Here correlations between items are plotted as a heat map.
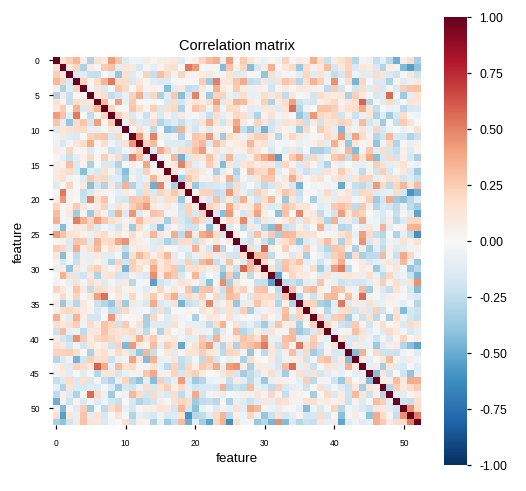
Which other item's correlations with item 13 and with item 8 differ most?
37
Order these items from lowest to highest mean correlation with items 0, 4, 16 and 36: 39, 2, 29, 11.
39, 11, 29, 2
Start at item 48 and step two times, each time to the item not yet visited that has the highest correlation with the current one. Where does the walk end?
20
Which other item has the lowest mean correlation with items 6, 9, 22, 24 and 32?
31
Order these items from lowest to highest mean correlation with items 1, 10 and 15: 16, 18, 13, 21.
16, 21, 13, 18
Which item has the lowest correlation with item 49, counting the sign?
0
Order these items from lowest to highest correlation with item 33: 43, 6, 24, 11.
24, 43, 11, 6
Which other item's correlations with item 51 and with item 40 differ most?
30
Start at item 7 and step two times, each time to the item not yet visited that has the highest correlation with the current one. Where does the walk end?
44
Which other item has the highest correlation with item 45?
14
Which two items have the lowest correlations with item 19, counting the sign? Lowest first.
51, 52
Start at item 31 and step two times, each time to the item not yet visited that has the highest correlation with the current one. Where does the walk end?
11
